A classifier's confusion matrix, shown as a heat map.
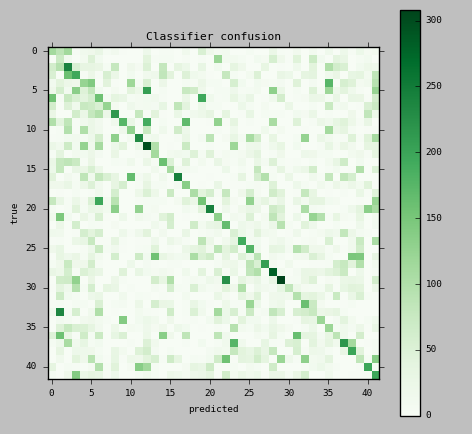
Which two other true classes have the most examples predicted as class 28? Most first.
5, 9
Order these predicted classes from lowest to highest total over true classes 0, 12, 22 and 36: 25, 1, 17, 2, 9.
25, 9, 17, 2, 1
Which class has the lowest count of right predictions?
23
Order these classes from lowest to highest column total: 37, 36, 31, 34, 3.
34, 36, 31, 37, 3
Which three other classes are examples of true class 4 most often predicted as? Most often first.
35, 5, 10
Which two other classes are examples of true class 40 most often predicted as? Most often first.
11, 12
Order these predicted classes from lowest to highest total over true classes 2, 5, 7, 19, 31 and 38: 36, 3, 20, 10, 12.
20, 10, 36, 3, 12
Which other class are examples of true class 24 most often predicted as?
41
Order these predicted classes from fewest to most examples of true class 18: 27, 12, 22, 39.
27, 39, 12, 22
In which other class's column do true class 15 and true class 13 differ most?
39
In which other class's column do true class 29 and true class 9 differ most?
22
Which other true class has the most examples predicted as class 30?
37
